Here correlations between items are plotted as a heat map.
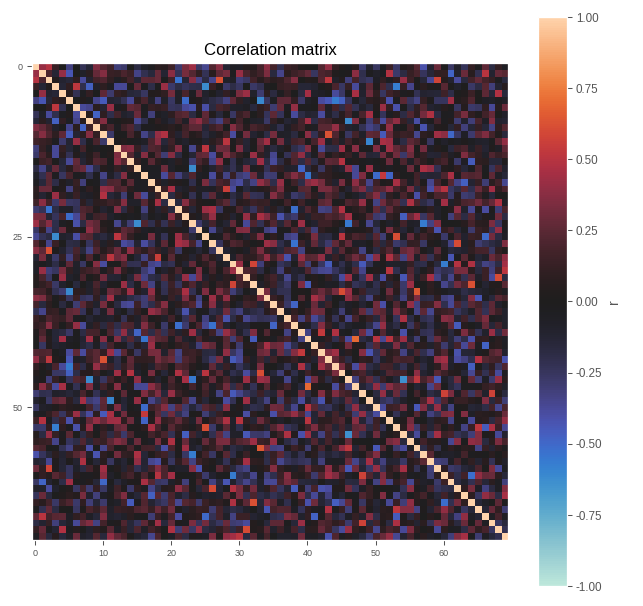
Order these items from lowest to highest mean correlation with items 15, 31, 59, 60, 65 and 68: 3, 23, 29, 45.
29, 23, 45, 3
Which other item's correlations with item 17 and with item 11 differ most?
69
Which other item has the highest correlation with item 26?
62
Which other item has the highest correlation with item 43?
10
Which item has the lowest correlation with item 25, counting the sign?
3
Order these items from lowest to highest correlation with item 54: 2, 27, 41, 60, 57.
41, 57, 60, 27, 2
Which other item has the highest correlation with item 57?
15
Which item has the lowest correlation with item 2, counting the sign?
21
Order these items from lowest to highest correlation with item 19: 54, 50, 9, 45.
45, 9, 54, 50
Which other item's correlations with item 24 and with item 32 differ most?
64
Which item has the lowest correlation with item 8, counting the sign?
46
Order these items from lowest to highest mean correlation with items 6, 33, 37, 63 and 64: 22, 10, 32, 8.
8, 10, 22, 32
